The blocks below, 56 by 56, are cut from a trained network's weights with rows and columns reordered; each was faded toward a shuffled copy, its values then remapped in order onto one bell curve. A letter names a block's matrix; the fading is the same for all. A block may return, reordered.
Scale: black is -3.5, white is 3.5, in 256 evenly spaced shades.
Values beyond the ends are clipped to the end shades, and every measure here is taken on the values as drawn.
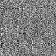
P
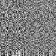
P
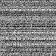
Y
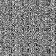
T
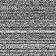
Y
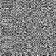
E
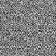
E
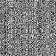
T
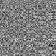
E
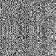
T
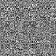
P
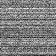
Y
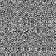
E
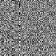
P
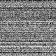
Y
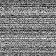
Y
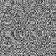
E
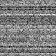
Y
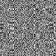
P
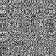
E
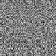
E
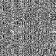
T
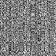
T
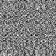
E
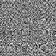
E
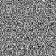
E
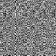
P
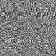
E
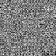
E
